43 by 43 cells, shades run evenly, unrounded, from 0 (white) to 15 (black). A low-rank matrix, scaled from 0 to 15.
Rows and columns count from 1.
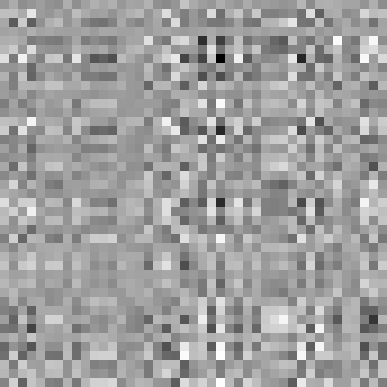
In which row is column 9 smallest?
7
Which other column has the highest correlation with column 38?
42
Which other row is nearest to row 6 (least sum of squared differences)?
2
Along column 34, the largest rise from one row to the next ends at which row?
41
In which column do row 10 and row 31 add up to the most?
21
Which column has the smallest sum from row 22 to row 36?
19
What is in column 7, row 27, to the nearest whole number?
8
